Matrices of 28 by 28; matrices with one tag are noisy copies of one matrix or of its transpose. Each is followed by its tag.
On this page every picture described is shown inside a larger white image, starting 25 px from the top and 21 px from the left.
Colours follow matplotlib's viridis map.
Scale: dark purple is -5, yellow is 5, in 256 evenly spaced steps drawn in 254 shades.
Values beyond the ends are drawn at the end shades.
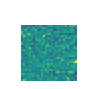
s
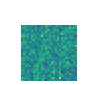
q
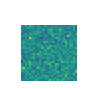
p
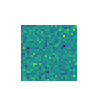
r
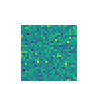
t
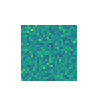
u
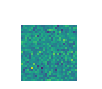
r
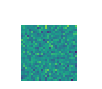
u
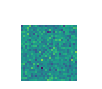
r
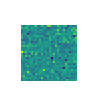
t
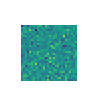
r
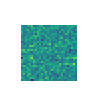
q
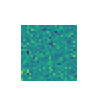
u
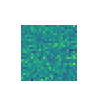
q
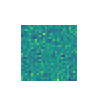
s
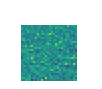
q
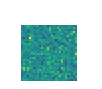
p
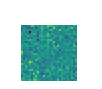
t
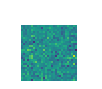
q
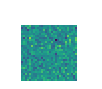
p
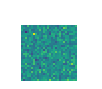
p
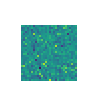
p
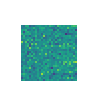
s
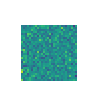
u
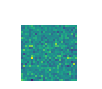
q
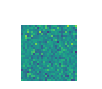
u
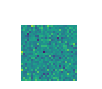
t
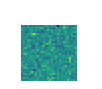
p
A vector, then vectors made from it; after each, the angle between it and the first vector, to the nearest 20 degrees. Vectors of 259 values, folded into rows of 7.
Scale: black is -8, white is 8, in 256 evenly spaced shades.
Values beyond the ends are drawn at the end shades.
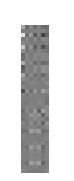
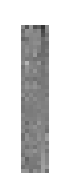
80 degrees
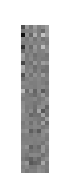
160 degrees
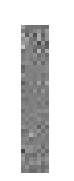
60 degrees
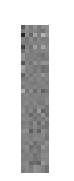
160 degrees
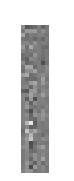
80 degrees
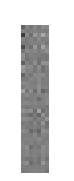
160 degrees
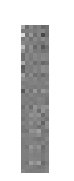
20 degrees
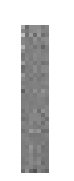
40 degrees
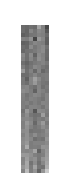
100 degrees
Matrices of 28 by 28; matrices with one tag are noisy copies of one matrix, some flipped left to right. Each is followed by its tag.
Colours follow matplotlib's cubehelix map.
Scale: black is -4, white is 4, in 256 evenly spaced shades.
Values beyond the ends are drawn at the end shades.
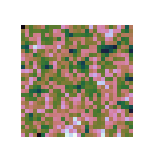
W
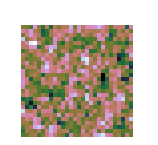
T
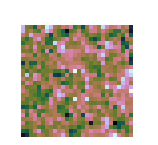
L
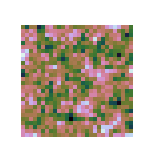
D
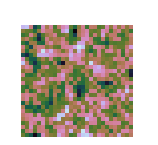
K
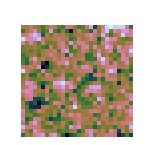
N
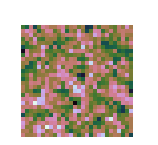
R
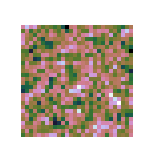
R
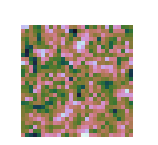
K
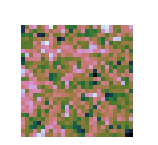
L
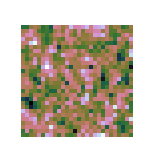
T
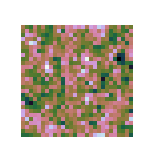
T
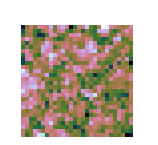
L
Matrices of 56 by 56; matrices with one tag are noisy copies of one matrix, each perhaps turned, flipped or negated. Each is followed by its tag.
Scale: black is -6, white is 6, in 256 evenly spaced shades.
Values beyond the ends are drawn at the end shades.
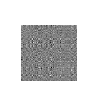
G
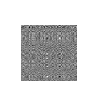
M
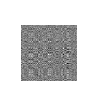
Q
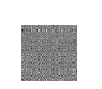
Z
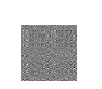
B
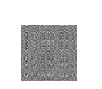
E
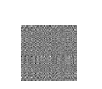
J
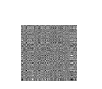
Z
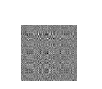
Q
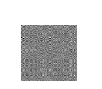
B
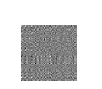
J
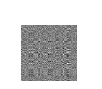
Q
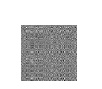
B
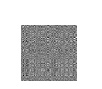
B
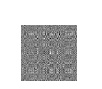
Q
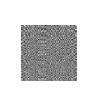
J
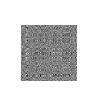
E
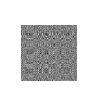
Q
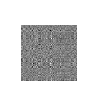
G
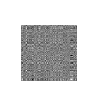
Z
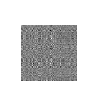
G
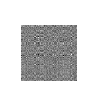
G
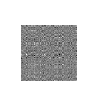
G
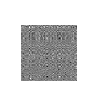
M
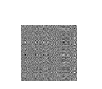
M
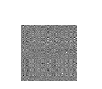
B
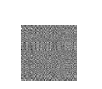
J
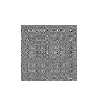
E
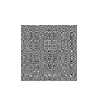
E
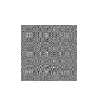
Q
